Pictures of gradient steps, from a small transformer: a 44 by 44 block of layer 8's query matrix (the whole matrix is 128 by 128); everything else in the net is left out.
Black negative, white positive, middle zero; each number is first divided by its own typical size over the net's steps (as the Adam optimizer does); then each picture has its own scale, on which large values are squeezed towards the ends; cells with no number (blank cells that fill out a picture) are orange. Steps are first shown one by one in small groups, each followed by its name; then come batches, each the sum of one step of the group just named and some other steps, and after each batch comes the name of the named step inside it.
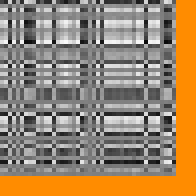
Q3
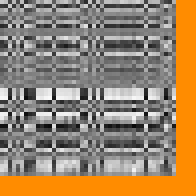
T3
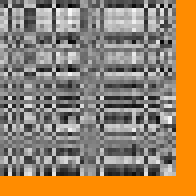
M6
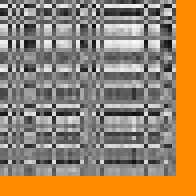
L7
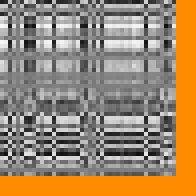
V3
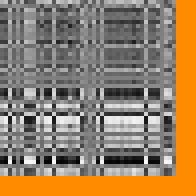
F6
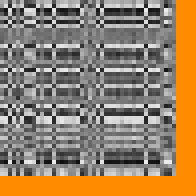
F6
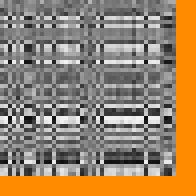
F6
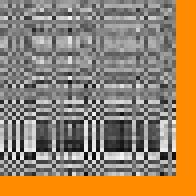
L7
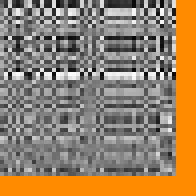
M6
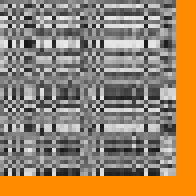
V3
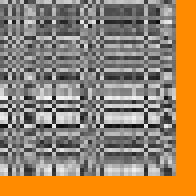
T3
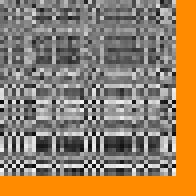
T3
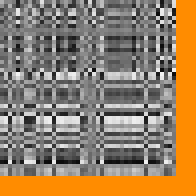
F6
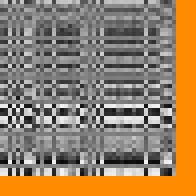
F6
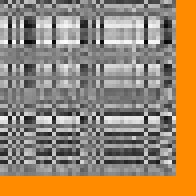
Q3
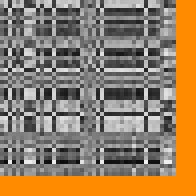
F6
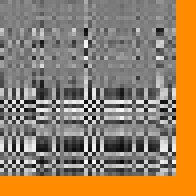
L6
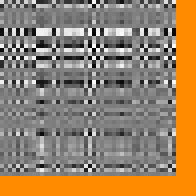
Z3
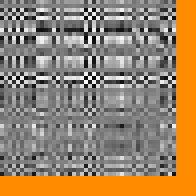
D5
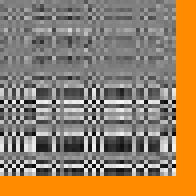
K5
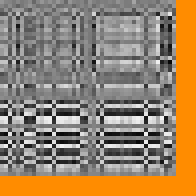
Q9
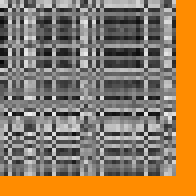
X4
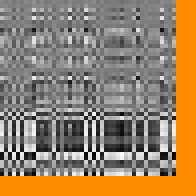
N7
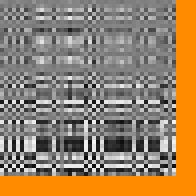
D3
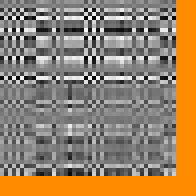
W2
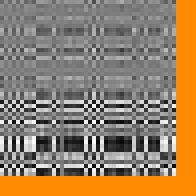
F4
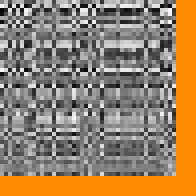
X4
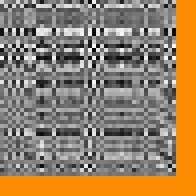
Z3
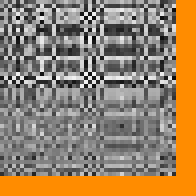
D5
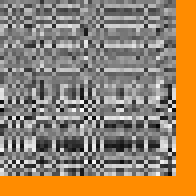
L6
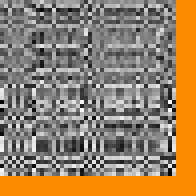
K5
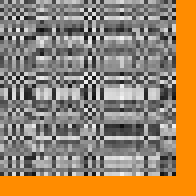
D5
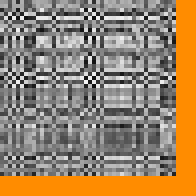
D5
